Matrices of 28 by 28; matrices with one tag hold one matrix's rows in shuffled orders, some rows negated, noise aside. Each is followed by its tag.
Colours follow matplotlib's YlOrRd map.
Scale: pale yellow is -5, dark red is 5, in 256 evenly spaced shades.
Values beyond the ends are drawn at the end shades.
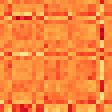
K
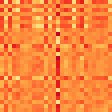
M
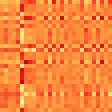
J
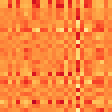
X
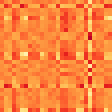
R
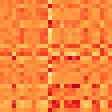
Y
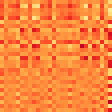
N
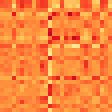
Y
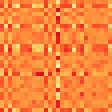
M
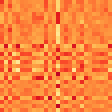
M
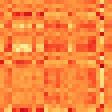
K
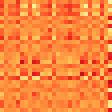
N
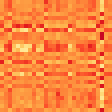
K
